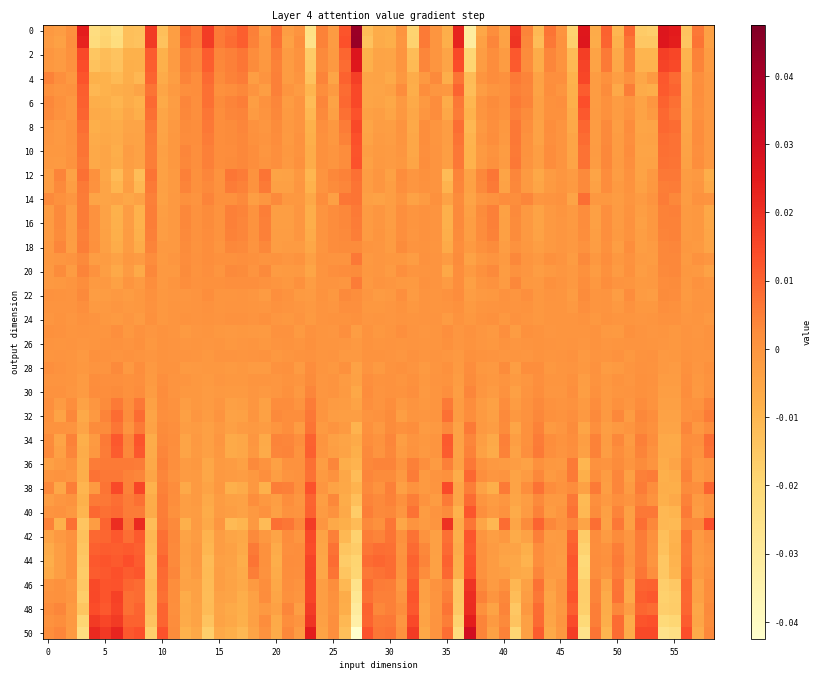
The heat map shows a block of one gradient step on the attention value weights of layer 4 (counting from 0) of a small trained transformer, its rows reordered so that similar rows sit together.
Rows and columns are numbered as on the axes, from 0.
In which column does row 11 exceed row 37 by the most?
27
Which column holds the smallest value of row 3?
37
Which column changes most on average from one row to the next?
35
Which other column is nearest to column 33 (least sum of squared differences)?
18
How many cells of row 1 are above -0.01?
44
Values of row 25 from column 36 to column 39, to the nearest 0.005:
0 0 0 0
